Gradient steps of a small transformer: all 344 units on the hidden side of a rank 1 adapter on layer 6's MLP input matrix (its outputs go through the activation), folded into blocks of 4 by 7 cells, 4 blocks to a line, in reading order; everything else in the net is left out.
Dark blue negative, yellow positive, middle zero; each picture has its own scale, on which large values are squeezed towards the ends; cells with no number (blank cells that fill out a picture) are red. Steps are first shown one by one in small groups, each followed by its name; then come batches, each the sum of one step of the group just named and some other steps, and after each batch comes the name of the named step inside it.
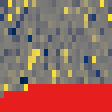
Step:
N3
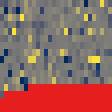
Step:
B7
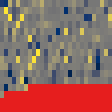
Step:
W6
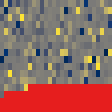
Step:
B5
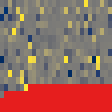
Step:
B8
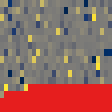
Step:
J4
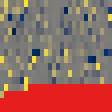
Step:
J4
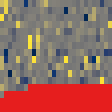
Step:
J4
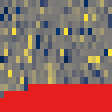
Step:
B7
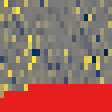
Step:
B5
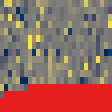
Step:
N3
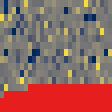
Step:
B5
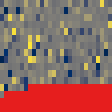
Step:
B7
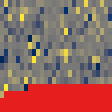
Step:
B7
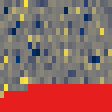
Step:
B5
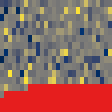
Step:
B5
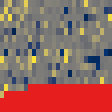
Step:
W6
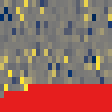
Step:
B8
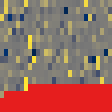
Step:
J4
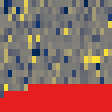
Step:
B7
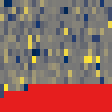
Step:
B7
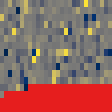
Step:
B7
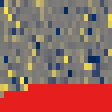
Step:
W6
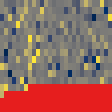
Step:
W6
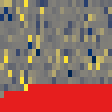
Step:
B8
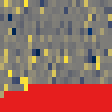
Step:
B8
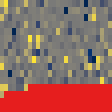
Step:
J4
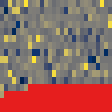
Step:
N3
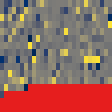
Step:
B7
